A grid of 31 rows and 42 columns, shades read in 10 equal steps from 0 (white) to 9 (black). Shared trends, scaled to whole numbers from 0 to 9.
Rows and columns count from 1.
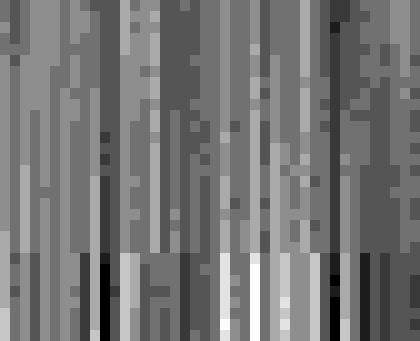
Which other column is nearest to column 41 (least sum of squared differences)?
4
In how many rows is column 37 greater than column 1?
29
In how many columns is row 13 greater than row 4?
14
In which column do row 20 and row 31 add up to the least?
26
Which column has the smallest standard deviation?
22
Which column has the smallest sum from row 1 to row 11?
31
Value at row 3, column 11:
6
